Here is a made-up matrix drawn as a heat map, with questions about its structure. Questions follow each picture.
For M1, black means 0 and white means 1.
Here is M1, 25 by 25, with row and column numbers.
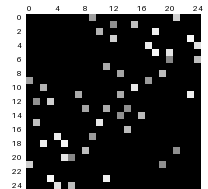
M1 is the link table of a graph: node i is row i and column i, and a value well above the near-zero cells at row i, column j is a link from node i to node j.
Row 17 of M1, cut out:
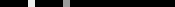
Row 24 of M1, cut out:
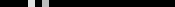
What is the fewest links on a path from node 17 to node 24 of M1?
2
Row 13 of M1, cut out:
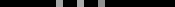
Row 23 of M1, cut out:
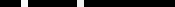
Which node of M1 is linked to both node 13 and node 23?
node 11
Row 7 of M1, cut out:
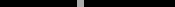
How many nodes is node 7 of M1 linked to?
1
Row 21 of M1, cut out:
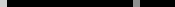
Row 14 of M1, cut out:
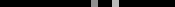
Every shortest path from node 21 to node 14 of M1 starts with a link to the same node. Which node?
node 19
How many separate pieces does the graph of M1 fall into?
2
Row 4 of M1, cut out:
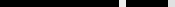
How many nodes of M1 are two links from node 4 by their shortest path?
2
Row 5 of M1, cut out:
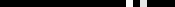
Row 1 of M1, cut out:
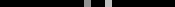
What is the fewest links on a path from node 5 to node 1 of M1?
5
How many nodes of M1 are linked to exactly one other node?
2
